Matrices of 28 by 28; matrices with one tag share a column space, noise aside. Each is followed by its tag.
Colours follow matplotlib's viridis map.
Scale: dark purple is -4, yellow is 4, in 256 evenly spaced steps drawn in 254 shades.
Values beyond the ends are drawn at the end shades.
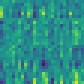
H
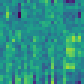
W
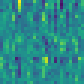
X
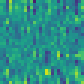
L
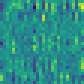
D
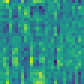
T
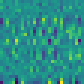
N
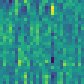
T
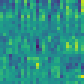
X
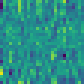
L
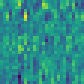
D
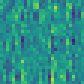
D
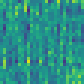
T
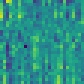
W
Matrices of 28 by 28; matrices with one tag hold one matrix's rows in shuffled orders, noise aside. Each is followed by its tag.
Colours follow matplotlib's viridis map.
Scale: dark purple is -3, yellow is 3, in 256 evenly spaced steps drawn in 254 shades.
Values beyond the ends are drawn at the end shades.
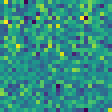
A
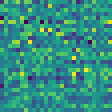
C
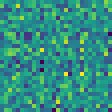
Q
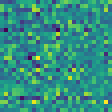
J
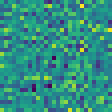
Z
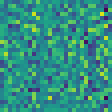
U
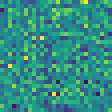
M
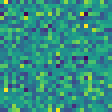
A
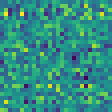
A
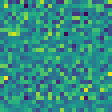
A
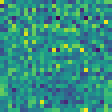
M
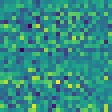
J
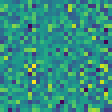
U
